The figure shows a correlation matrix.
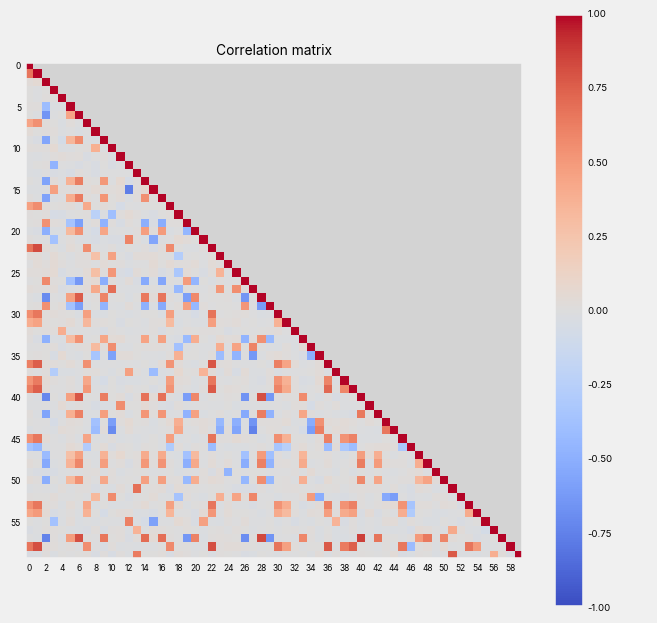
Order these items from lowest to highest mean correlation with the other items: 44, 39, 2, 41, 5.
2, 44, 41, 5, 39
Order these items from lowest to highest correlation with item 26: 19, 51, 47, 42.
42, 47, 51, 19
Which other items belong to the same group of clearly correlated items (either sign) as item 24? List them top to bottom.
49
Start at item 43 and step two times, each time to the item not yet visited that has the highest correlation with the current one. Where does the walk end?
35
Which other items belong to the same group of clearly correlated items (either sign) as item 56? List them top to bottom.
13, 51, 59
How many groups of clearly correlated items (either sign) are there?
8
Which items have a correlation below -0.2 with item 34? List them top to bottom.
18, 35, 43, 44
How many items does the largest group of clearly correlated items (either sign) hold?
18
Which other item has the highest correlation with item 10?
27
